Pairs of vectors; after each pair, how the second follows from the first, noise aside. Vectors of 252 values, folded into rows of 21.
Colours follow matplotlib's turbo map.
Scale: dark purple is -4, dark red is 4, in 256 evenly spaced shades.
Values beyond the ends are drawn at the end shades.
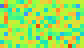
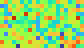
sign-scrambled.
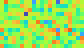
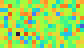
shuffled.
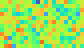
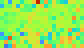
negated, partly zeroed.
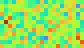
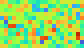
sign-scrambled.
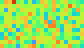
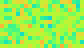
wrapped around, shrunk.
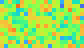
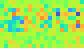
wrapped around, partly zeroed.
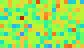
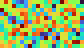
wrapped around, negated, scaled up.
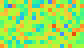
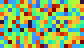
wrapped around, negated, scaled up.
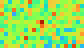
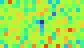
negated, partly zeroed.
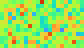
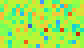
negated, partly zeroed.
